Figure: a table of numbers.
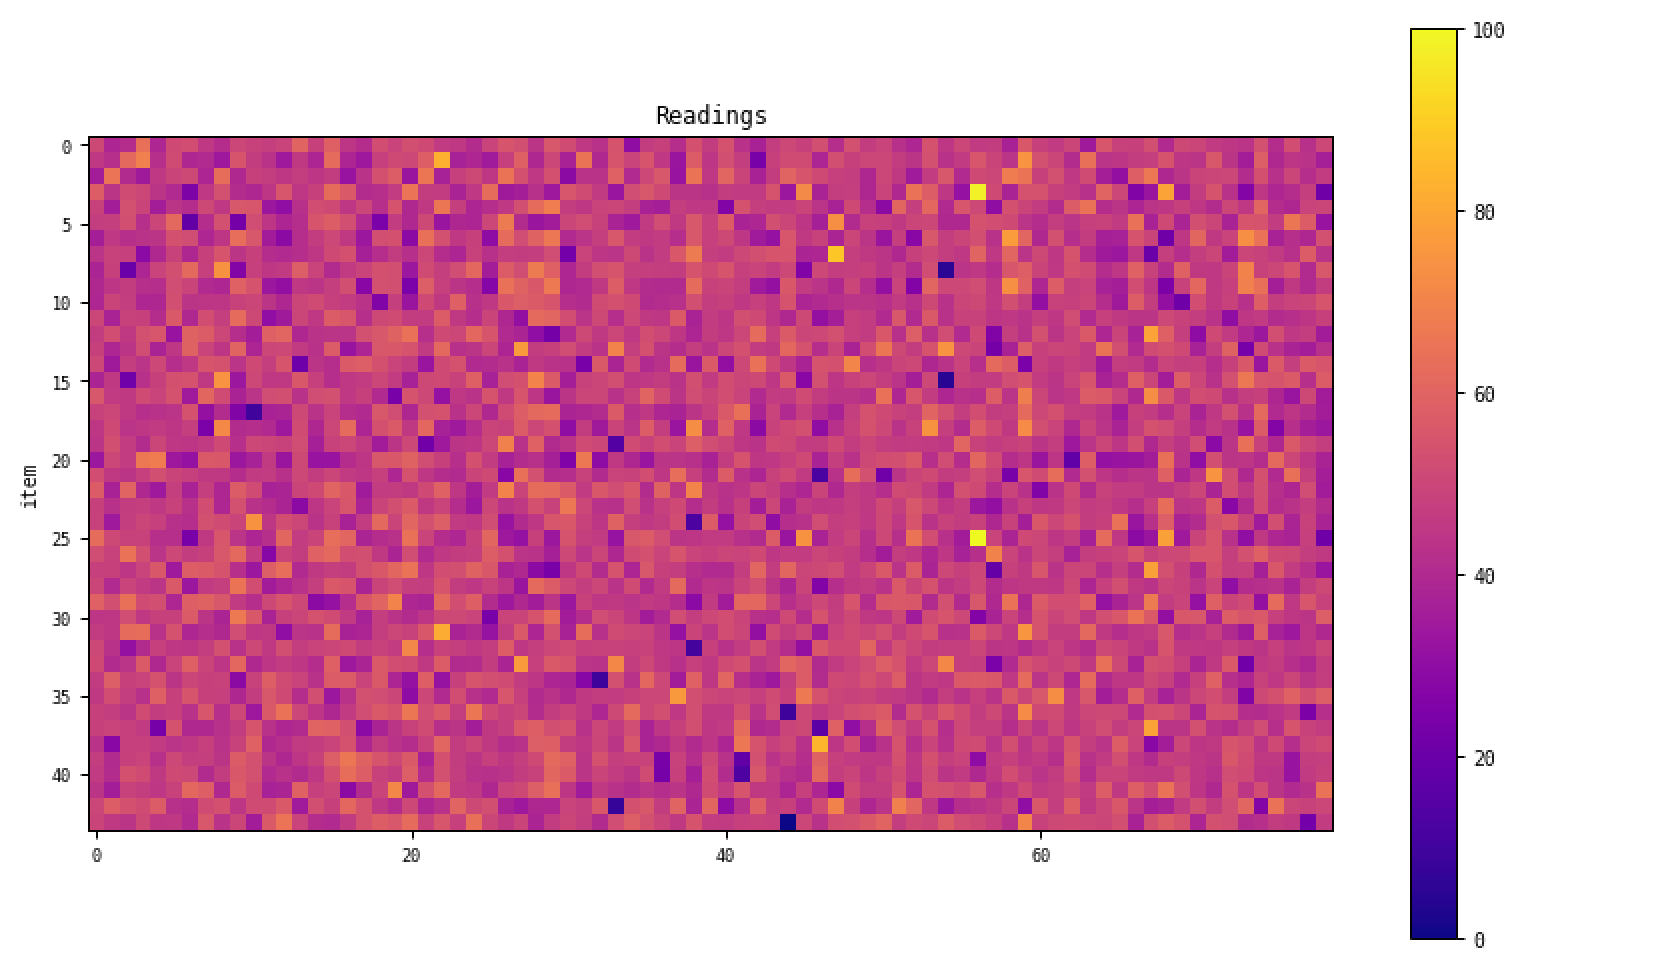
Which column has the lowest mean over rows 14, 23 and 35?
13
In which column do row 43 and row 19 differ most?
44
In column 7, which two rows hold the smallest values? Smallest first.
18, 17
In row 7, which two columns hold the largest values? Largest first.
47, 38
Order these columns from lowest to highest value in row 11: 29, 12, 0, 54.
12, 54, 0, 29
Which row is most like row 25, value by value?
3
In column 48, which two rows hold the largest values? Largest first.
14, 21
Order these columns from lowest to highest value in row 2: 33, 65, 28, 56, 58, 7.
65, 7, 28, 56, 33, 58
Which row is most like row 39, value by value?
40
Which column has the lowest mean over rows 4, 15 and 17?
54
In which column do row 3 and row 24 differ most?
56
